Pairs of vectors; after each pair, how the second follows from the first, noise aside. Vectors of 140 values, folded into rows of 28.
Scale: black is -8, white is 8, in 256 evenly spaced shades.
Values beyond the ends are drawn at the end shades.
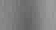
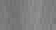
wrapped around, shrunk.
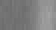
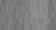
wrapped around, shrunk.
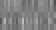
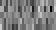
reversed, negated, scaled up.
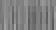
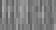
reversed, negated.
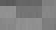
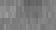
partly zeroed.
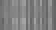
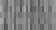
reversed, negated.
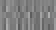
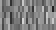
wrapped around, negated, scaled up.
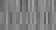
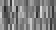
wrapped around, negated, scaled up.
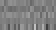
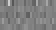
reversed, negated, partly zeroed.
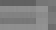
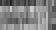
scaled up.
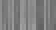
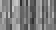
reversed, negated, scaled up.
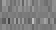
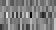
wrapped around, negated, scaled up.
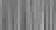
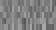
sign-scrambled.
